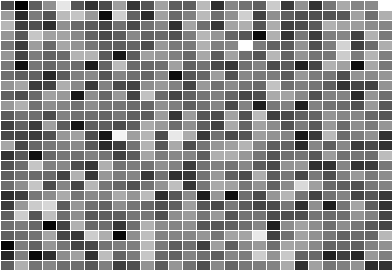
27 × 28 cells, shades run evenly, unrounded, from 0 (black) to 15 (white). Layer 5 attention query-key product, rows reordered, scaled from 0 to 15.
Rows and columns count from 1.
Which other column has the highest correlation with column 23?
2
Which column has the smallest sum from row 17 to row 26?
1
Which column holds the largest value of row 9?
20
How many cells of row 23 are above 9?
3
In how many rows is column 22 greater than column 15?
11
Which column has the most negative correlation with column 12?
10
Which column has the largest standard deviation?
9
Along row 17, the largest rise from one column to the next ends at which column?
8
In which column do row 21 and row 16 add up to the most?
4
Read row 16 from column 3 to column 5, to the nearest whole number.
1 6 7
